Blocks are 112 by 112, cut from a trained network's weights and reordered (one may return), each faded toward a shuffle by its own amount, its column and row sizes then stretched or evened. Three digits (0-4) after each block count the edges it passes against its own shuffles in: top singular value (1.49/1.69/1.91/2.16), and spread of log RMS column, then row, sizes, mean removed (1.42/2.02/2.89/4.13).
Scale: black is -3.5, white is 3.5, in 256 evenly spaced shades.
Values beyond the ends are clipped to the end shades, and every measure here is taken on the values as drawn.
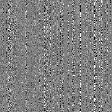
2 4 0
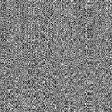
4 3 1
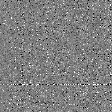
1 2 1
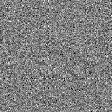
3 1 0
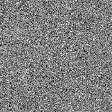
0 1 0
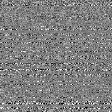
2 0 4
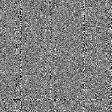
2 3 0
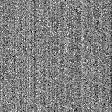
3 0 0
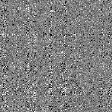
2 3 2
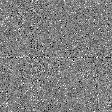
1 1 0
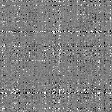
2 3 3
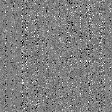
0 3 0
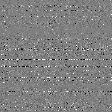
2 1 3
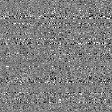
4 2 4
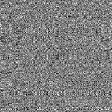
4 1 3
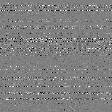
1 0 4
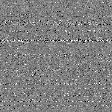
1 0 3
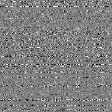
3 1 4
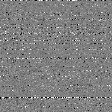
3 0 3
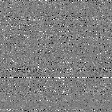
2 1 3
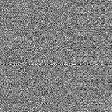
4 0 1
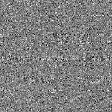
1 1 2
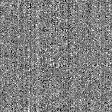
2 1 1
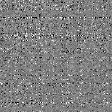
0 2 3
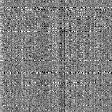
4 1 3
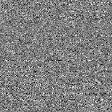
2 0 3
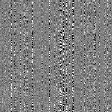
4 4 0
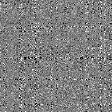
1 3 3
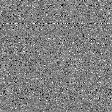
0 0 2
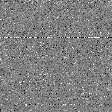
2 0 2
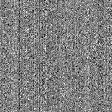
2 1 0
